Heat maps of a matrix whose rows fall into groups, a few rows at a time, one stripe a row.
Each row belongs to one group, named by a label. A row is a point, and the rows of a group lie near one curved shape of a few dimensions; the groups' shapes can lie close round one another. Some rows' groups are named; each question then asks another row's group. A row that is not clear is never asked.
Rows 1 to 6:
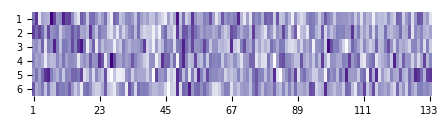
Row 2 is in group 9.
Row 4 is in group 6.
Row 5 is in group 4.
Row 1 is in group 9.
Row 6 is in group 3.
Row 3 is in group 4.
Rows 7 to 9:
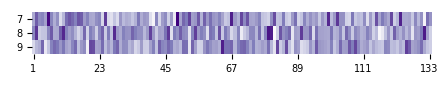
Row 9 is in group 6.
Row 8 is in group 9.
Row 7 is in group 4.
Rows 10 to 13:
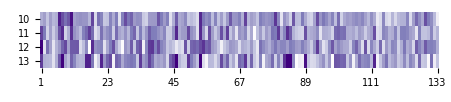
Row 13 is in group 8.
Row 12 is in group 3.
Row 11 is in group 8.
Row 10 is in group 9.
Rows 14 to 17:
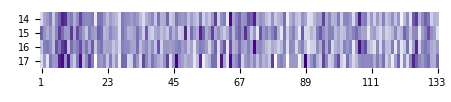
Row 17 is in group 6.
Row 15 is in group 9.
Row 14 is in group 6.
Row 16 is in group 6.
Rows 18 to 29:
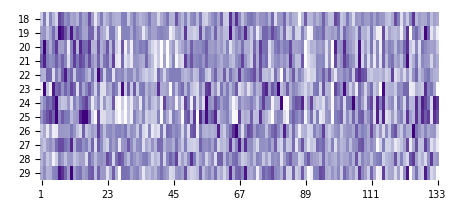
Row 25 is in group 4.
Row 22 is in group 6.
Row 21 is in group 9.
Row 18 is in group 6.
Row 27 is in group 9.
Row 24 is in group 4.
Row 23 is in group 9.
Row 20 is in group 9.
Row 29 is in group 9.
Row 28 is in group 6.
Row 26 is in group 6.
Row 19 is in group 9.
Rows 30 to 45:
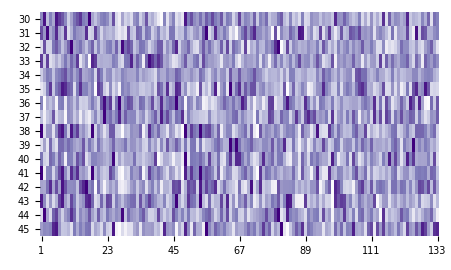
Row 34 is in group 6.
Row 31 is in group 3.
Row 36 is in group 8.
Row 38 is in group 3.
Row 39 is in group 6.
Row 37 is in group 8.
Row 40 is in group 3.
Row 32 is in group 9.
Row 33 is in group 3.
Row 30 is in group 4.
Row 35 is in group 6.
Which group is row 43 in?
8
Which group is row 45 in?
4
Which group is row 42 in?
4
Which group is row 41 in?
3
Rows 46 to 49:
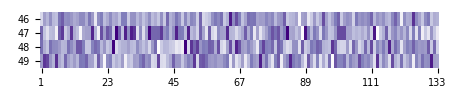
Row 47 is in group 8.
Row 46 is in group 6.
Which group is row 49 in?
9
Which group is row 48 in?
3
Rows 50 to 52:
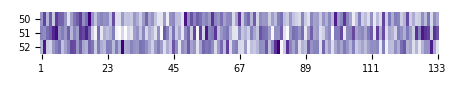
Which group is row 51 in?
4
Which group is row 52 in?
9
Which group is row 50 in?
4
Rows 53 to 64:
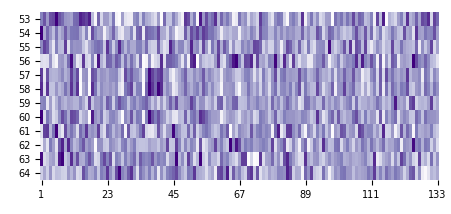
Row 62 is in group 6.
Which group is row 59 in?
6
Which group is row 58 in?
3
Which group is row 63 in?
8
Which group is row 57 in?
3
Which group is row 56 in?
6
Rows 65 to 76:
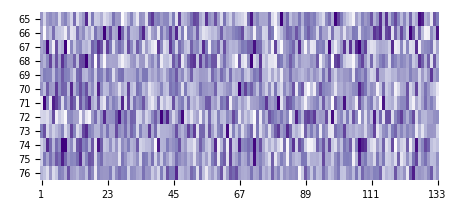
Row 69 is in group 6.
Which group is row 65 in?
4
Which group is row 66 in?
8
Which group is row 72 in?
8
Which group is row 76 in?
6
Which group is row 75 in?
6
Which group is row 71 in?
9
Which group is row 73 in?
8
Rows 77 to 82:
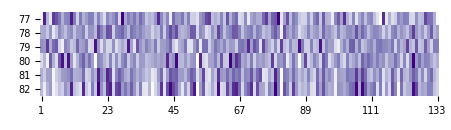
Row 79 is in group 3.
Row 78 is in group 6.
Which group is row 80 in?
6
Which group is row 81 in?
6
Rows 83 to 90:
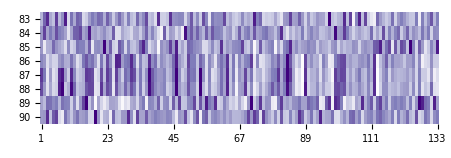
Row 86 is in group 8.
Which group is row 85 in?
8
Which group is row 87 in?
8
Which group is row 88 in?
8
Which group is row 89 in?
4
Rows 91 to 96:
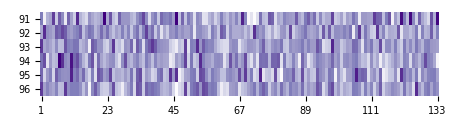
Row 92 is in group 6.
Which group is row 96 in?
3
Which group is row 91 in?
8
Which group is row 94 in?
9
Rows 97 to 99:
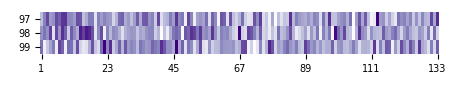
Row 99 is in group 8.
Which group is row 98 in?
4
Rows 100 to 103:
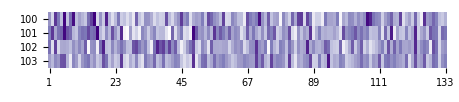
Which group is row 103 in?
3
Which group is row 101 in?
4
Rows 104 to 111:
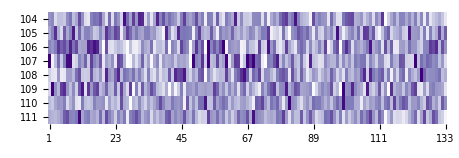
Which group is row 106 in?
4
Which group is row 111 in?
9
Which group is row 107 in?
3
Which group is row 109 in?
9
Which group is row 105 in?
6
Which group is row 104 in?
8
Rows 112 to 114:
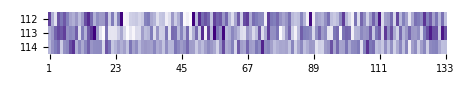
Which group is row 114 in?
6
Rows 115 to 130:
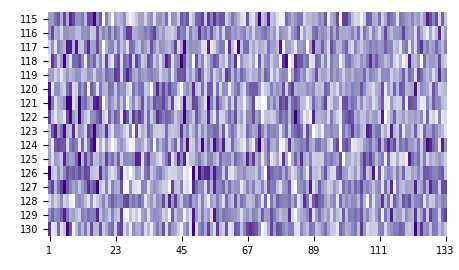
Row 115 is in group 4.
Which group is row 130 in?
3
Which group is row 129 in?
4
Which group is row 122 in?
8
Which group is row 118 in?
9
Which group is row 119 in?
6
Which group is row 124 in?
4
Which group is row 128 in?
8
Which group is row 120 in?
3
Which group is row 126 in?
3
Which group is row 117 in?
6
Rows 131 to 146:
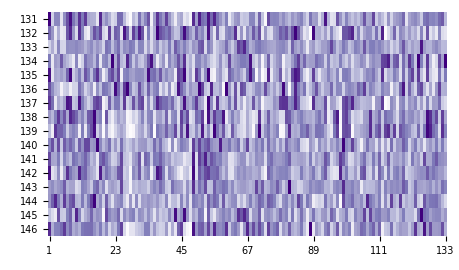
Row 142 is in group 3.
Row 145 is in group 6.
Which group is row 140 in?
4
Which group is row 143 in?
4
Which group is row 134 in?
8
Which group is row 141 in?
3
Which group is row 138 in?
4
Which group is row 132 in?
8
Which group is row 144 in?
9
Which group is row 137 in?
8
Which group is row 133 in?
6
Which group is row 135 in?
8
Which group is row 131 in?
3
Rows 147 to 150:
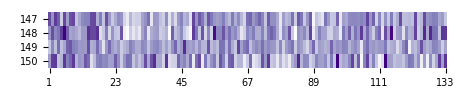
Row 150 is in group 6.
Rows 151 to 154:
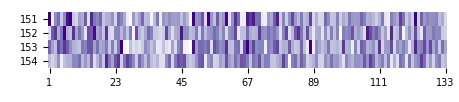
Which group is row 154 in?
6
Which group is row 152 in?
9
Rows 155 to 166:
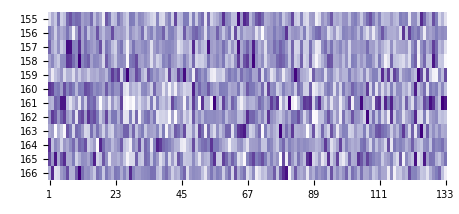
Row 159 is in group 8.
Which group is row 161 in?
4
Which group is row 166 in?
9
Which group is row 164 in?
3
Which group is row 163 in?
6
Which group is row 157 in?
9
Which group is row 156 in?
8
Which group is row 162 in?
9
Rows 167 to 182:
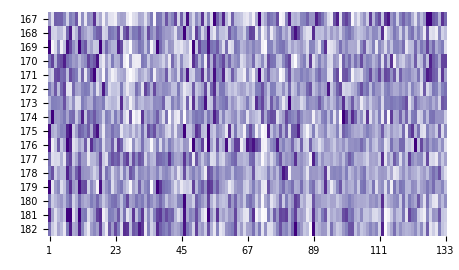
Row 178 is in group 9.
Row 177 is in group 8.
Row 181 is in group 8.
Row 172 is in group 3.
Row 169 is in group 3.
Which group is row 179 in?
3
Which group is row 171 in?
4
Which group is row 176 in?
3
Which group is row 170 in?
4
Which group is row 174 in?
9
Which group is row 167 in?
4
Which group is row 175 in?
8
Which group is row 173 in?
4
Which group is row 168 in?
8
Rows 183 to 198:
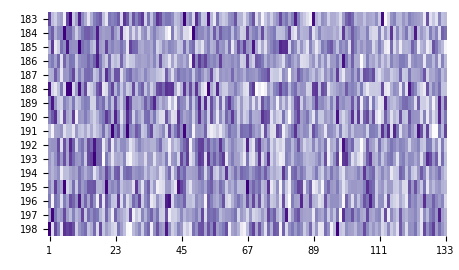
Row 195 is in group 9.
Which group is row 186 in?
4
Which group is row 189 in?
6
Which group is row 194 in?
6
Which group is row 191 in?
8
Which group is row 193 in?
4
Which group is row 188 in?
8
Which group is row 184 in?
4
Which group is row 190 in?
6
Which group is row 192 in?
4
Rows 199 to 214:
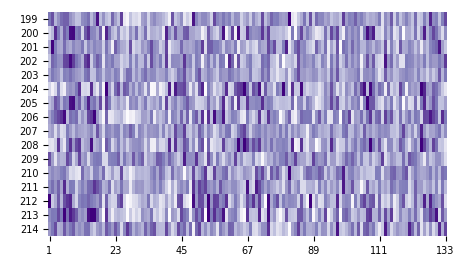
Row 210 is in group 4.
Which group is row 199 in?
4
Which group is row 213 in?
4
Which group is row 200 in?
6
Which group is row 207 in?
6
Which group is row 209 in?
8
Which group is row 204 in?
6
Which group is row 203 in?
6
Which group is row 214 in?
6
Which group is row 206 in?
4
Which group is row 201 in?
9
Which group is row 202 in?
6
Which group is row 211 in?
4
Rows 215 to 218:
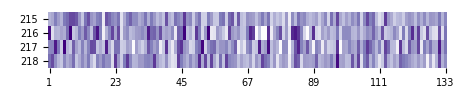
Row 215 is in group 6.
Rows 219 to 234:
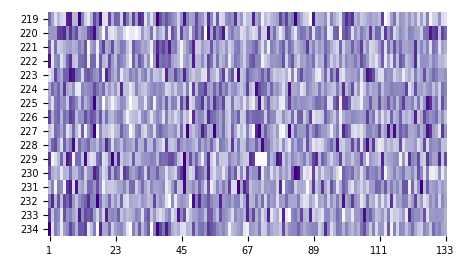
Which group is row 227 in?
4
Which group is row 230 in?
8
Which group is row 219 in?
8
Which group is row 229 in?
8
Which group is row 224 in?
4
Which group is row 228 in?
6
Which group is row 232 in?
4
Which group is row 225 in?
4
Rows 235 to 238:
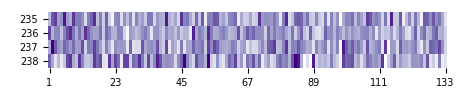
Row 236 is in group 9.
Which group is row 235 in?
9
